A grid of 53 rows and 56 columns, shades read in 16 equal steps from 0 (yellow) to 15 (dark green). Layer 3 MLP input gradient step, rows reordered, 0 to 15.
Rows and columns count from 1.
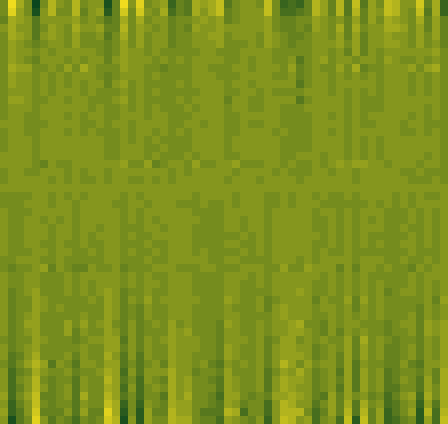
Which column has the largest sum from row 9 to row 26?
38
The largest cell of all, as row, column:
1, 5
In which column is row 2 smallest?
2
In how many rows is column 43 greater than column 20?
18
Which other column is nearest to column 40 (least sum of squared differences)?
50
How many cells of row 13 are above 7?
23
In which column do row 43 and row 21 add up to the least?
46
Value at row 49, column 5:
4
